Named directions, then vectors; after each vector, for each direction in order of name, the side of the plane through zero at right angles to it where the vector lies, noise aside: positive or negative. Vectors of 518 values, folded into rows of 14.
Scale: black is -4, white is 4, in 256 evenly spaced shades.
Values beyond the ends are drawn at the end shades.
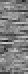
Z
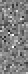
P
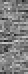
positive, positive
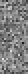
positive, positive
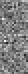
negative, negative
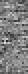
negative, positive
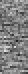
negative, negative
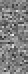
positive, negative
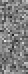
negative, negative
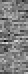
positive, positive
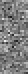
negative, negative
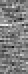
negative, positive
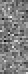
positive, positive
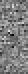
negative, positive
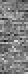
positive, positive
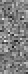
negative, negative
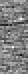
positive, negative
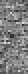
negative, positive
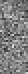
positive, positive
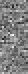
positive, negative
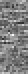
positive, negative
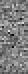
negative, positive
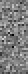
negative, positive
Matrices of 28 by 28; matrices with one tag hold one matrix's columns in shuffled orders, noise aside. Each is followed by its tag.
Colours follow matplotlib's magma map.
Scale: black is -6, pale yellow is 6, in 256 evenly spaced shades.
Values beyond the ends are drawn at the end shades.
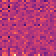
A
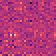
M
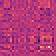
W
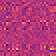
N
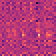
M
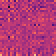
A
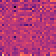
A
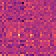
M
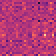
M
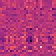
W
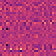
N
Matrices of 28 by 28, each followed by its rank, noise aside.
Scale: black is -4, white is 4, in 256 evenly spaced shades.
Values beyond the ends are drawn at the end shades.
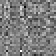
four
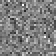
eight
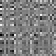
two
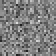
eight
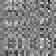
three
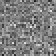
six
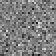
eight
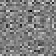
four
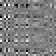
two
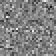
eight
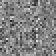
eight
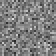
eight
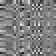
two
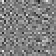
four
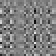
two
